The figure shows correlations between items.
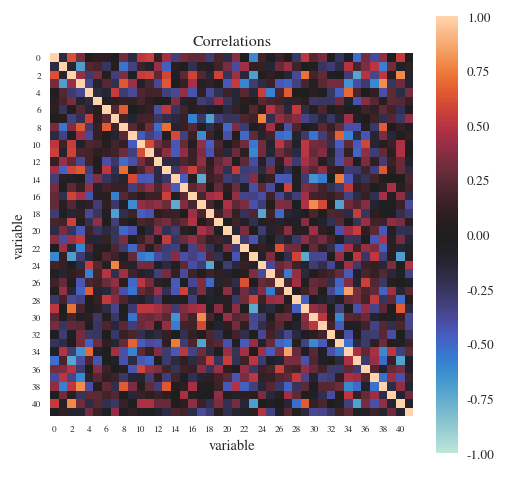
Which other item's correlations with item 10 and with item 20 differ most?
35
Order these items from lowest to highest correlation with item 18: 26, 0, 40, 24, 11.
24, 26, 11, 0, 40
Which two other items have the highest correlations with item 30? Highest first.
17, 31
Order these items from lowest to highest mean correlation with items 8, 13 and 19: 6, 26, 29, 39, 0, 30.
26, 30, 39, 29, 0, 6
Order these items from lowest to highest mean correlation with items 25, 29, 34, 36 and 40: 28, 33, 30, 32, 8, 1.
33, 32, 28, 8, 1, 30
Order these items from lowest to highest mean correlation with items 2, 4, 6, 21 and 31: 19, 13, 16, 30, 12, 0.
12, 19, 16, 30, 0, 13
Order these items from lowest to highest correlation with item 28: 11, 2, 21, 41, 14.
2, 21, 11, 14, 41
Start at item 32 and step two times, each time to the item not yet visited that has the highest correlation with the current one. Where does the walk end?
38
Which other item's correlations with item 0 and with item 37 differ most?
23
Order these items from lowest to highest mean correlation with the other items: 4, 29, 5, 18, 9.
9, 18, 4, 5, 29
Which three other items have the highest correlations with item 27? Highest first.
34, 4, 15
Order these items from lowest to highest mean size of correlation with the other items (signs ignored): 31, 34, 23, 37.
31, 37, 23, 34
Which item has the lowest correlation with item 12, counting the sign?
8
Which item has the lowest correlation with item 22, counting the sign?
3
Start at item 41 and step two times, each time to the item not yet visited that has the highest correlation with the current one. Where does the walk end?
7
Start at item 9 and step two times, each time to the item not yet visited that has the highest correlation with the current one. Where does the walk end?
14
